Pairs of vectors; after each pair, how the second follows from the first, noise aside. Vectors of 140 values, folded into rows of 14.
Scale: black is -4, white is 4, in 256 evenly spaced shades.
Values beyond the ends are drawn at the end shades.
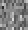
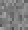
negated, shrunk.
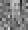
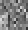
wrapped around.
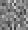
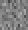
negated, shrunk.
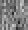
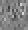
reversed, partly zeroed.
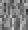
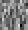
negated.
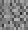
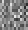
negated.
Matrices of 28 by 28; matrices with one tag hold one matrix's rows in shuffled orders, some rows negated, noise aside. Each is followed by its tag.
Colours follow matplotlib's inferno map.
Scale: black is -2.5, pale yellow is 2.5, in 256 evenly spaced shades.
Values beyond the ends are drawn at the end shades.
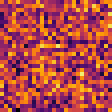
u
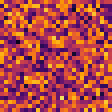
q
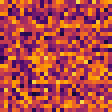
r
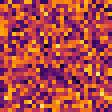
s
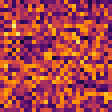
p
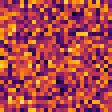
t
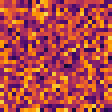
q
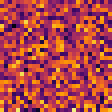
q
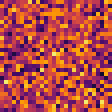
q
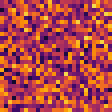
s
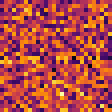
q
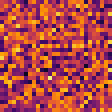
s
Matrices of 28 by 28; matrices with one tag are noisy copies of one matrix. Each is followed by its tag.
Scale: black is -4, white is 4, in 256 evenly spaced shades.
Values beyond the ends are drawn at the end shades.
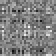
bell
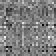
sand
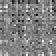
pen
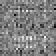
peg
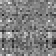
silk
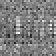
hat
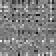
pen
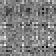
sand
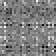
sand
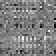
peg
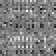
peg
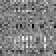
peg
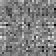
sand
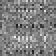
peg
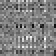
peg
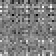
pen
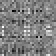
bell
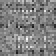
peg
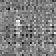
hat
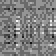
hat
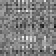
peg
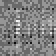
hat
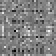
bell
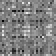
bell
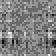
silk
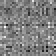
sand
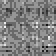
sand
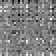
pen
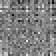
pen
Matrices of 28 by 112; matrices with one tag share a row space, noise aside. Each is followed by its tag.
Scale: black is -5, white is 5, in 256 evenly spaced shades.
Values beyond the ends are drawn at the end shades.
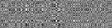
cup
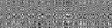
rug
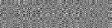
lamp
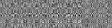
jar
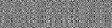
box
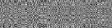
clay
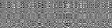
rug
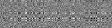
clay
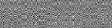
clay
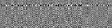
jar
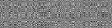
clay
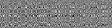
clay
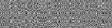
clay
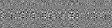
box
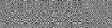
jar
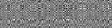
rug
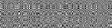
lamp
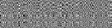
lamp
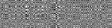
cup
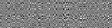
rug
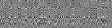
clay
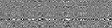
rug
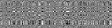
rug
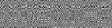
clay
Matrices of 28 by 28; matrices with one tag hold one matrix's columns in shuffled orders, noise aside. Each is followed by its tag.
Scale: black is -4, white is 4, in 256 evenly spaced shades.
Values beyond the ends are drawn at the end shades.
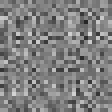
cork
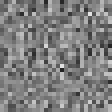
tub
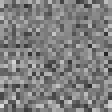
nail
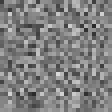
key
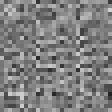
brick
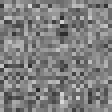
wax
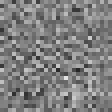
brick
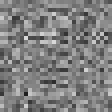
cork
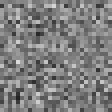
wax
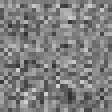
wax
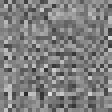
brick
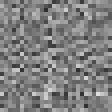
brick
